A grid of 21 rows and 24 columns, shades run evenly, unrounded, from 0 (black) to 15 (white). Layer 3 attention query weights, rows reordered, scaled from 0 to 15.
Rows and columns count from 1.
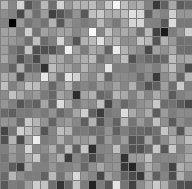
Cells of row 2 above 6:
19
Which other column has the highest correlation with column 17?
18
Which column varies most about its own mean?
12
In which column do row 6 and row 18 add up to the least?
6
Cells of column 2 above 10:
3
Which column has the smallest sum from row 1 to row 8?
20
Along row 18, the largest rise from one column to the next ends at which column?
17
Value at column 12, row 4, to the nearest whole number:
15
